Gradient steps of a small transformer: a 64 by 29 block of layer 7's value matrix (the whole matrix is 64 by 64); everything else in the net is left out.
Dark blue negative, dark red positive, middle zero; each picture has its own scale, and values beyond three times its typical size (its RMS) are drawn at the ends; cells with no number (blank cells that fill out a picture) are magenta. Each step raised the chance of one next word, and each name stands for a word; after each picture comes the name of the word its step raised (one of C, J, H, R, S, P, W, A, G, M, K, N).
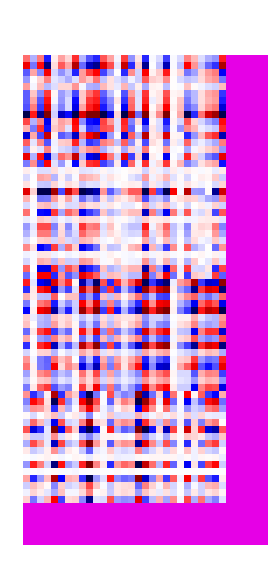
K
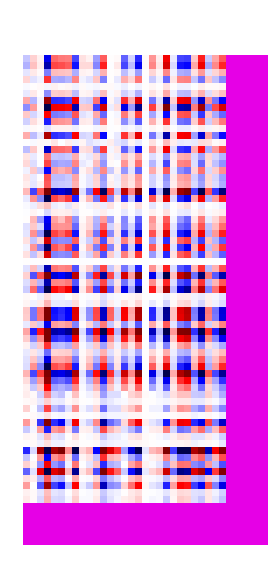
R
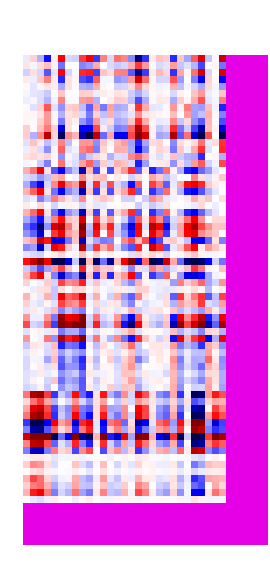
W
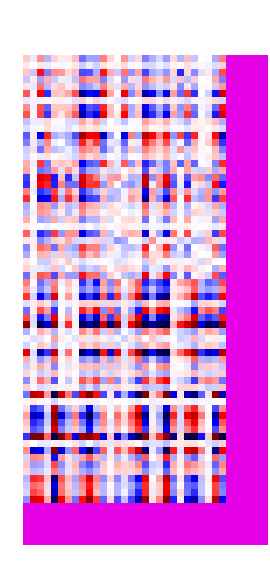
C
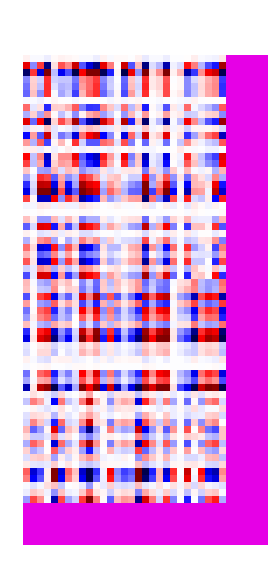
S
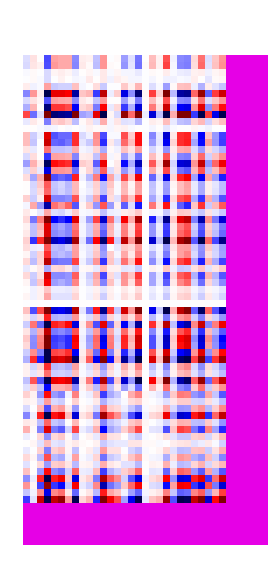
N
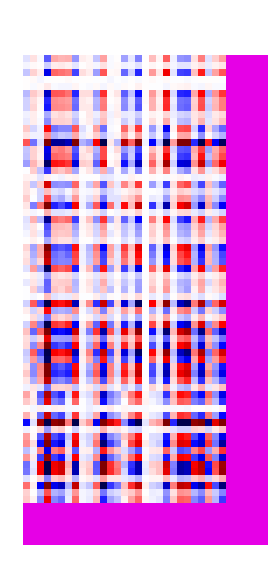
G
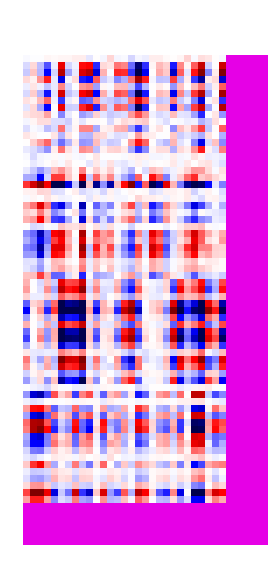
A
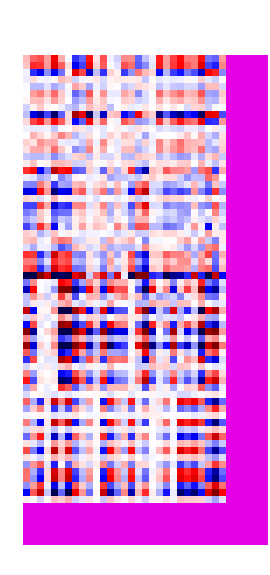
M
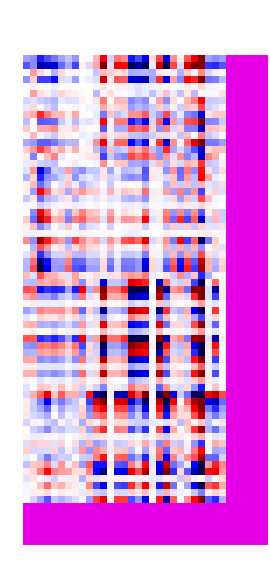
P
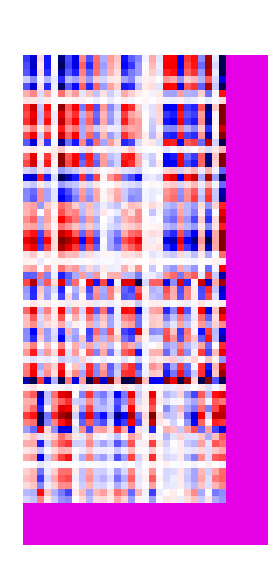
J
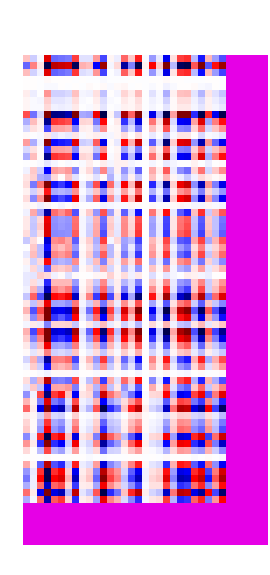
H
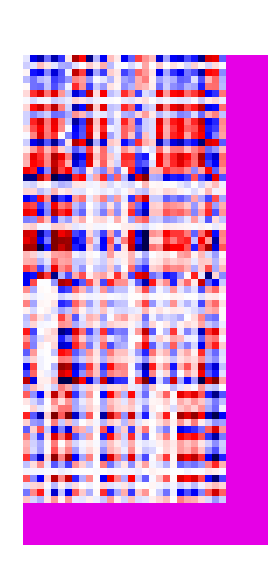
J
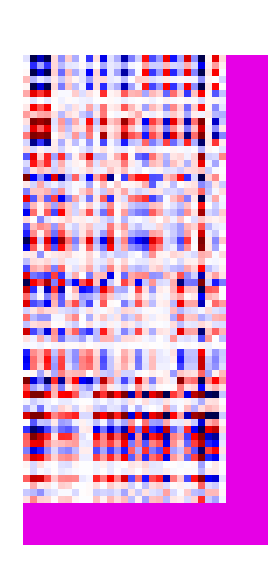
J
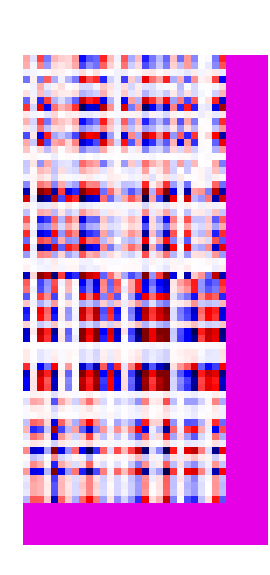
R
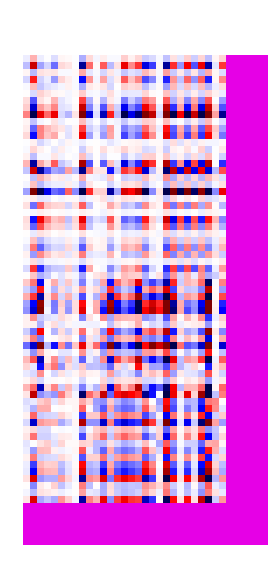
K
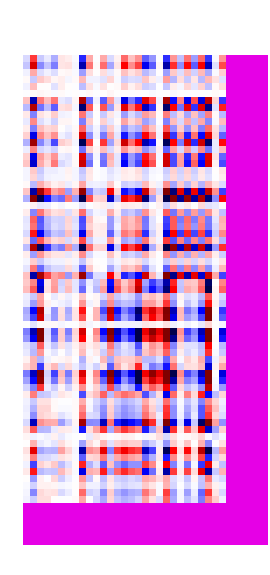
R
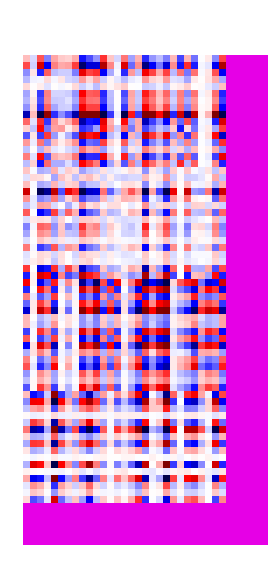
K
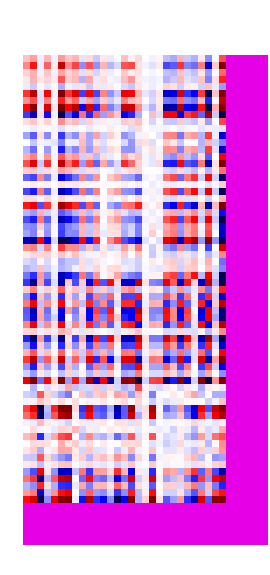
N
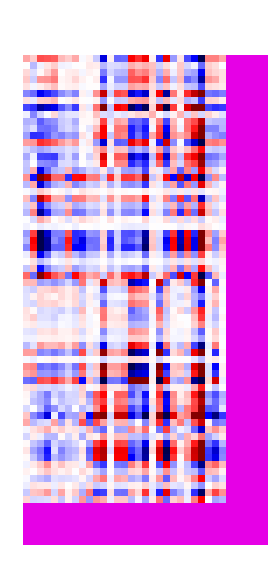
J
